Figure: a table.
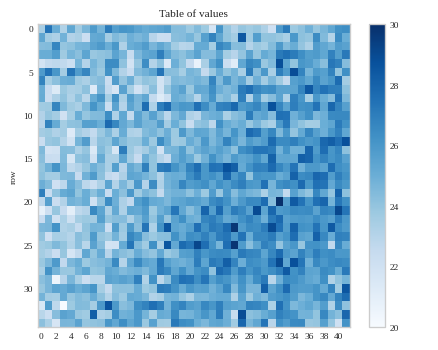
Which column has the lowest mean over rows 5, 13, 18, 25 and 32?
3
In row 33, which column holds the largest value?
27
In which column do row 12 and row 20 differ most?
32
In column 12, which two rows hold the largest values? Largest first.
25, 24
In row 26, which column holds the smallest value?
4
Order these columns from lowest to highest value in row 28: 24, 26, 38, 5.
5, 26, 38, 24
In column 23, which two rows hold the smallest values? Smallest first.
0, 11
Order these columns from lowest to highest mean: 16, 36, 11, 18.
11, 16, 18, 36
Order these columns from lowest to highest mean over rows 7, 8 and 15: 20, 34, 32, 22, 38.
20, 22, 32, 34, 38
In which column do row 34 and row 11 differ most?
40
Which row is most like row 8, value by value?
1
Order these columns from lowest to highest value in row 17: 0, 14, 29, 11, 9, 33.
9, 11, 0, 14, 33, 29
